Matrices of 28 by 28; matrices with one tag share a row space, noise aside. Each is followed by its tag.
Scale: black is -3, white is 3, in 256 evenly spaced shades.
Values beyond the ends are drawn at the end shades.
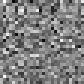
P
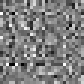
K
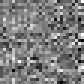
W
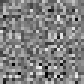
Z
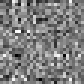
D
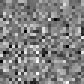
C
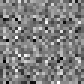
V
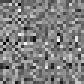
V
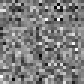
Z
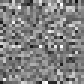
Z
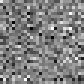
W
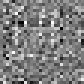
P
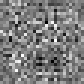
D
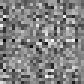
Z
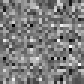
W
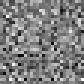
P
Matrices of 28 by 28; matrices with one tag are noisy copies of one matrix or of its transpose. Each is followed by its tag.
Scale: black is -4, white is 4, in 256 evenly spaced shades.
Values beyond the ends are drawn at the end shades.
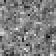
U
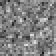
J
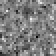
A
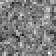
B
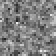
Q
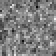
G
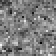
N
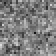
N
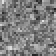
B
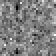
Q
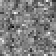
A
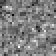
J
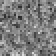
Q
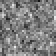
G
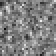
J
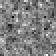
A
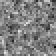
A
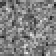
J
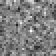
U
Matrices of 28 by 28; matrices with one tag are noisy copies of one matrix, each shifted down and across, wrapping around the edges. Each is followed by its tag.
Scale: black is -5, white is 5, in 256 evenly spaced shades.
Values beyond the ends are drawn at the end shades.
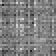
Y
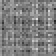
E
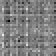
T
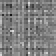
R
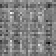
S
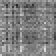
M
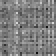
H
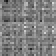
S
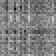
M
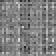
R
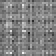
E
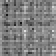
S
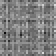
E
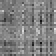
M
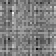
Y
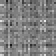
E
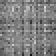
M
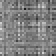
Y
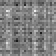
S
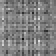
H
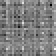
T
